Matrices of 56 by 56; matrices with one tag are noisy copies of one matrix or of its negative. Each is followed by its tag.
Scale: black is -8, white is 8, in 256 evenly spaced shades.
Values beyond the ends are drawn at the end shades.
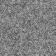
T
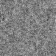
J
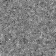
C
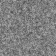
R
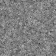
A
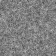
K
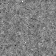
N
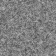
K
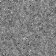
R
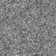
T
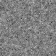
K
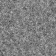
R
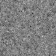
R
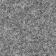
T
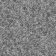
R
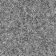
R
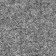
T
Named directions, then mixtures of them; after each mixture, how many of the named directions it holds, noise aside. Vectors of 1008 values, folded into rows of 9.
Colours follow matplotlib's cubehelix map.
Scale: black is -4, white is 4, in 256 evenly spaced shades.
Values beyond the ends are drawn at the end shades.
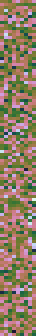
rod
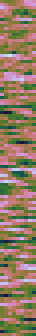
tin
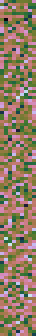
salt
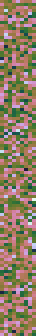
one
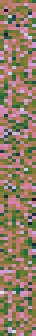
one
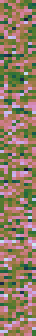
three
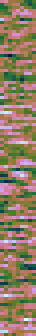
one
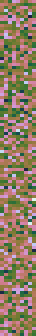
one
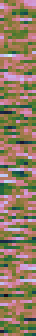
one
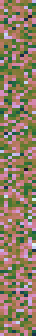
two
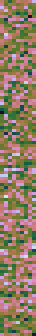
three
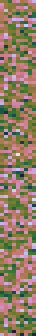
two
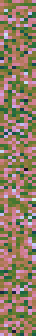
one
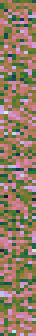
two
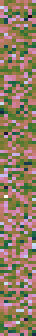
three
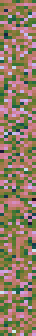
one
